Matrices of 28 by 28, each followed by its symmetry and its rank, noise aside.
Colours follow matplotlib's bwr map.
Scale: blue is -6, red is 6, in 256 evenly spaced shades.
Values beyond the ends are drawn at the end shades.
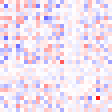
symmetric, rank four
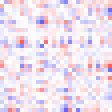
antisymmetric, rank four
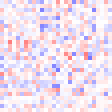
antisymmetric, rank four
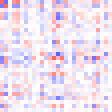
no symmetry, rank three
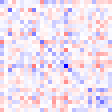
symmetric, rank four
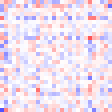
no symmetry, rank four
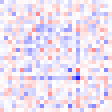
symmetric, rank four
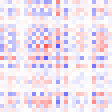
symmetric, rank two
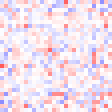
symmetric, rank four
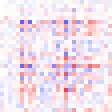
symmetric, rank two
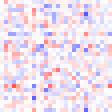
antisymmetric, rank four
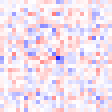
symmetric, rank four
